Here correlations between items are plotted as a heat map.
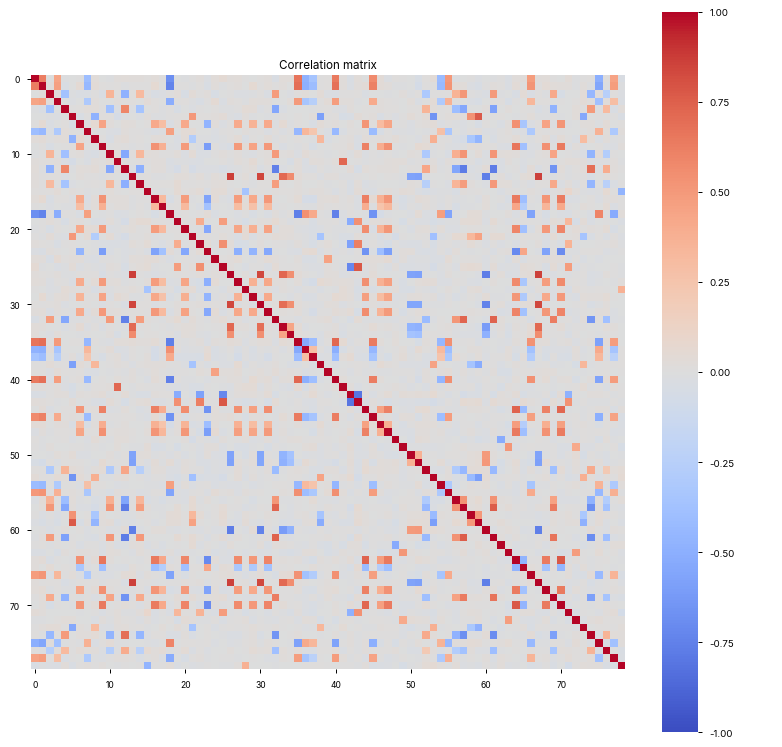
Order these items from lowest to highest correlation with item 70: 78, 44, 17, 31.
78, 17, 31, 44
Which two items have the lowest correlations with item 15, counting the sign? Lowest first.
78, 28
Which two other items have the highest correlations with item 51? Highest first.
60, 50
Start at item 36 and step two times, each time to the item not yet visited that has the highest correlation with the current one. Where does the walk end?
75
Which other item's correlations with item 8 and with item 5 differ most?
59
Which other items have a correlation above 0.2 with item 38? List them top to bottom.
8, 53, 73
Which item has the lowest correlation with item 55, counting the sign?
18
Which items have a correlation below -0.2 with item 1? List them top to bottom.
7, 18, 36, 37, 54, 75
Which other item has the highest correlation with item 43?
25
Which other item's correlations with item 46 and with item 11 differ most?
41
